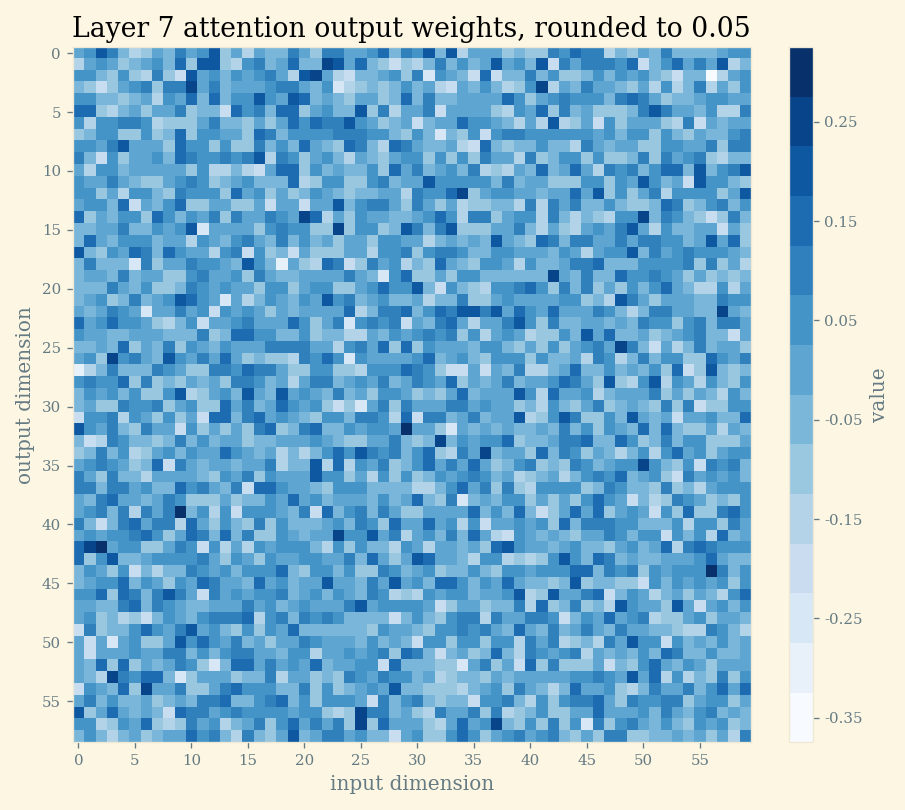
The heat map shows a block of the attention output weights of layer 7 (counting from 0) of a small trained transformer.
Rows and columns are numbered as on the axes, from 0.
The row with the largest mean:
22
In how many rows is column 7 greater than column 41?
24
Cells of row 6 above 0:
20
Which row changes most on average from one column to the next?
39
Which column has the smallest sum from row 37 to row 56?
32
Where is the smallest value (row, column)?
2, 56
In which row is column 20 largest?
14
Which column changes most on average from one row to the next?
9
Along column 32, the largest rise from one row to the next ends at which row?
33
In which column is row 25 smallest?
51
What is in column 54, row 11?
-0.2
